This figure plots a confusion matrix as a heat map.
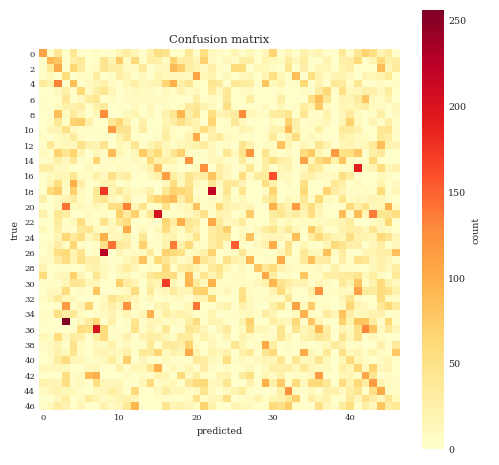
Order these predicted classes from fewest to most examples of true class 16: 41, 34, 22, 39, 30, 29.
41, 34, 29, 39, 22, 30
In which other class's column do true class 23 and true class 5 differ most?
11
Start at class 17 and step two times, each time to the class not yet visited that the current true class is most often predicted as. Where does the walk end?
2
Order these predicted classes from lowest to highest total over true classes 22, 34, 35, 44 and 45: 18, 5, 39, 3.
5, 18, 39, 3
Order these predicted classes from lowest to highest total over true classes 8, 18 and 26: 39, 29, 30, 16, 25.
29, 25, 39, 30, 16
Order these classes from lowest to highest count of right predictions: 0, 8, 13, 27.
13, 27, 0, 8
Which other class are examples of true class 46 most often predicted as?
12
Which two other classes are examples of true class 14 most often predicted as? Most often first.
19, 34
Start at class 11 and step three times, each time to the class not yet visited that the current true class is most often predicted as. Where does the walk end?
33
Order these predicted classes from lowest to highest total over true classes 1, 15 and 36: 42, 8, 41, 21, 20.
20, 8, 42, 21, 41
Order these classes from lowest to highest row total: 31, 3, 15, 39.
3, 15, 39, 31
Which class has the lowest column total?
28
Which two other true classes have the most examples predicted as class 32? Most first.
44, 10
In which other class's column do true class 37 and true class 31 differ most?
36
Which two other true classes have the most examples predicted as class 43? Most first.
21, 36
